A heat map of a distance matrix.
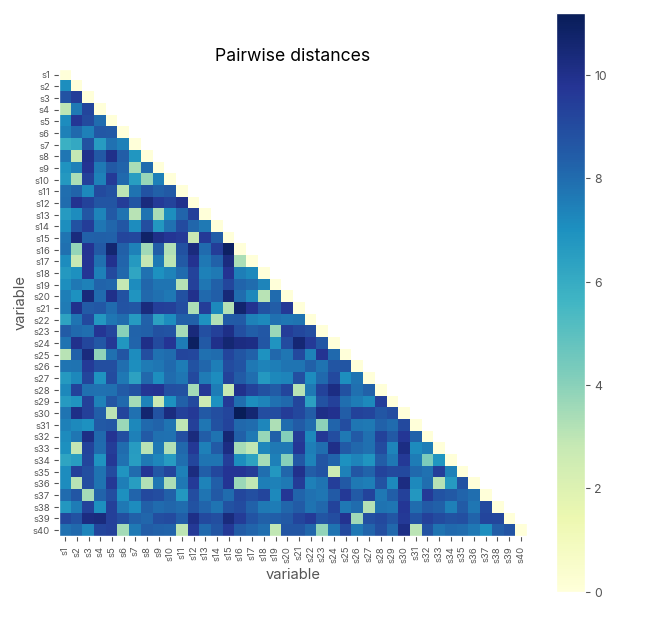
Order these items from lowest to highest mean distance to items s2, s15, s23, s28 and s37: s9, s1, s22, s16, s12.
s12, s1, s22, s16, s9
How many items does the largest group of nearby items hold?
7
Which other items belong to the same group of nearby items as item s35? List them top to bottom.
s24
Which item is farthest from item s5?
s16
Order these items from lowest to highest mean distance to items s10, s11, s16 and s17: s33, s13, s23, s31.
s33, s31, s23, s13
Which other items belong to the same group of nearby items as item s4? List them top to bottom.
s1, s25
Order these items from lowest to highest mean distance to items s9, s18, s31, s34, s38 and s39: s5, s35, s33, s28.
s33, s35, s28, s5
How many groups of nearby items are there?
12
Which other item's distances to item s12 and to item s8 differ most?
s15
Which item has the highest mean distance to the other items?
s30
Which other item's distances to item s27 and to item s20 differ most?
s38
